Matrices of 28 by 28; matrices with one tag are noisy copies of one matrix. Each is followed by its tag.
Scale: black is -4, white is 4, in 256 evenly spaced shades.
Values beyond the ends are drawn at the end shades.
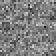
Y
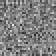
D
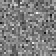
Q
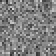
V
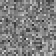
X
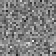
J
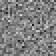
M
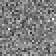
J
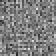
D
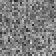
X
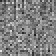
D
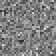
M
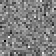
V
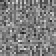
D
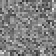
V
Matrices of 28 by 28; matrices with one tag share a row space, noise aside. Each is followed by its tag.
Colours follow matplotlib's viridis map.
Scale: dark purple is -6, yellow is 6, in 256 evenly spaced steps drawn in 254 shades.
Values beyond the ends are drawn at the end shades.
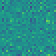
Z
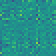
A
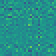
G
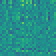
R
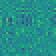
R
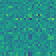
G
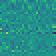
A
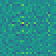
R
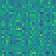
Z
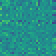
A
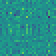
R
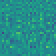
Z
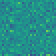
Z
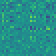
Z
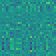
Z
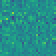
A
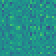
Z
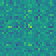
G
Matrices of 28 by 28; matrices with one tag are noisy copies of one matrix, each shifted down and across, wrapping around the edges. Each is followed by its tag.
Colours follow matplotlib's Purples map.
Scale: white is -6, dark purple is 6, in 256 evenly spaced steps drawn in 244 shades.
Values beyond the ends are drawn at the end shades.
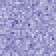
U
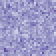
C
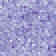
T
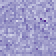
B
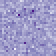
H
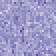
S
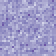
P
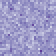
B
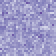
B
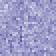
S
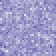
C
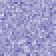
U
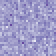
S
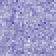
P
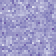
P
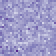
P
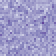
T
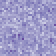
T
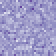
U
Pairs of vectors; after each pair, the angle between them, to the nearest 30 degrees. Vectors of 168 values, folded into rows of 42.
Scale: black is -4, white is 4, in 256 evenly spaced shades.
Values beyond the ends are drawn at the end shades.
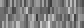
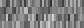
30 degrees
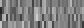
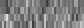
90 degrees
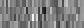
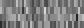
120 degrees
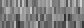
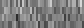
30 degrees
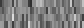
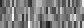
30 degrees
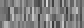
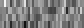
90 degrees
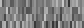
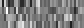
60 degrees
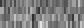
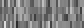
90 degrees
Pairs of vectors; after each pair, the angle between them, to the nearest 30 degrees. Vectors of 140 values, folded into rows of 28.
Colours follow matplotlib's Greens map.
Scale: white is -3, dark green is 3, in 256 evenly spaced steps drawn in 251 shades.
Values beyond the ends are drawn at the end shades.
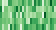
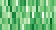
60 degrees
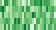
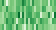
120 degrees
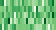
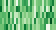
60 degrees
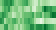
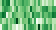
60 degrees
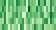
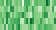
120 degrees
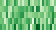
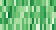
150 degrees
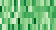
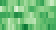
120 degrees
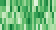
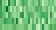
90 degrees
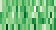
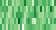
120 degrees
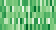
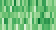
120 degrees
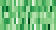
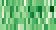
90 degrees
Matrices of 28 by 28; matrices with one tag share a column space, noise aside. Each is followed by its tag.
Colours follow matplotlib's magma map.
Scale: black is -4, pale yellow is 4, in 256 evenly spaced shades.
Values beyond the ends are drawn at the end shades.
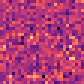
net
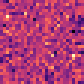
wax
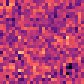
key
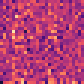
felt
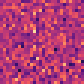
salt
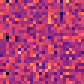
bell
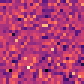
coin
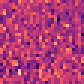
salt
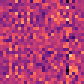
bell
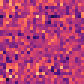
key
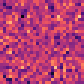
key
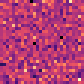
coin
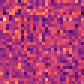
felt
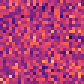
key
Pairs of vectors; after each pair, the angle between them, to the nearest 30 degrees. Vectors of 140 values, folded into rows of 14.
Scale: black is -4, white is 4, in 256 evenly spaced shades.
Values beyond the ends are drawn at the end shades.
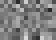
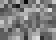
150 degrees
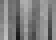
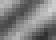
90 degrees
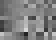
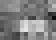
60 degrees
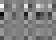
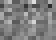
120 degrees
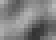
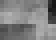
120 degrees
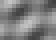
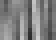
90 degrees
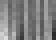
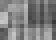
60 degrees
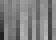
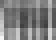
150 degrees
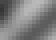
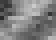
30 degrees
